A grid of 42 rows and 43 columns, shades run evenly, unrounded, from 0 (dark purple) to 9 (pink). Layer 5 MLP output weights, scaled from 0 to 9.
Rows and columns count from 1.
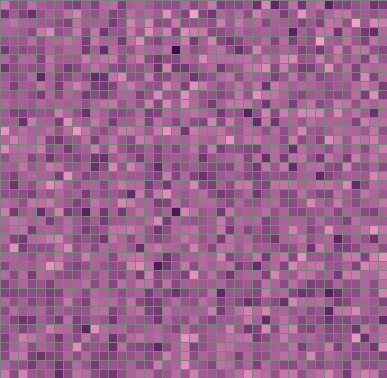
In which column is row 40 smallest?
5
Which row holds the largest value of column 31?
31
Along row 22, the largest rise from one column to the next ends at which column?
16
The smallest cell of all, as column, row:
20, 6
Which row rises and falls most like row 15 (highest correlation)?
10
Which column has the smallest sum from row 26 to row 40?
18
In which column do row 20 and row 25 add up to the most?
8
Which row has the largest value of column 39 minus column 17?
21
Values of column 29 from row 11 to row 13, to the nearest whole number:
8 5 4
